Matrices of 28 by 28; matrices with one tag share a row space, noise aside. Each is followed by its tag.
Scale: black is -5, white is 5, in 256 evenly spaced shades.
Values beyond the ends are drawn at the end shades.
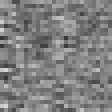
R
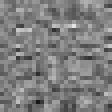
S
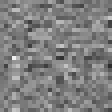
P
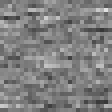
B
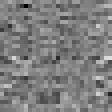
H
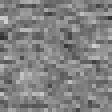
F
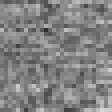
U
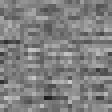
B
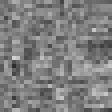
P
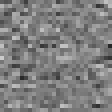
H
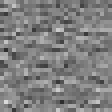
R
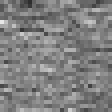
F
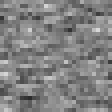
F
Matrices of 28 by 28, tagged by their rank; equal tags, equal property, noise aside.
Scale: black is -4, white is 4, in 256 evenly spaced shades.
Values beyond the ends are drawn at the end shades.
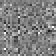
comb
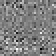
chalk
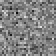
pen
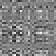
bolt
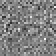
pen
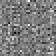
comb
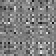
bolt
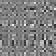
bolt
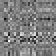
bolt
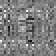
bolt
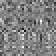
chalk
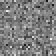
pen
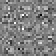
comb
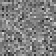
pen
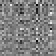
bolt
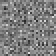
comb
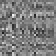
bolt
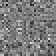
comb
